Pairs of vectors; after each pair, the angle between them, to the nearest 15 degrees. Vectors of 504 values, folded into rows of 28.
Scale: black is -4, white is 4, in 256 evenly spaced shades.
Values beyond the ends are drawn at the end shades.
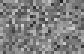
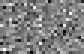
105 degrees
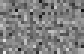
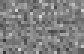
165 degrees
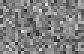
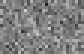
165 degrees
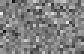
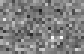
75 degrees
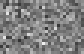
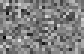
165 degrees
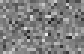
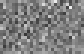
60 degrees
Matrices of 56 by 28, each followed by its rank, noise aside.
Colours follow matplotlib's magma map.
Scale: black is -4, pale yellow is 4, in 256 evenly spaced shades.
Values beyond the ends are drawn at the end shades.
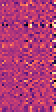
two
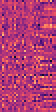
three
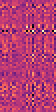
two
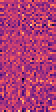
four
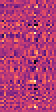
three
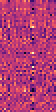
three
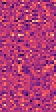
four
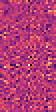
five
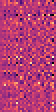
three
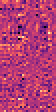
five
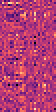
six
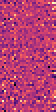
six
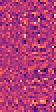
five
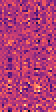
four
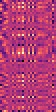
two
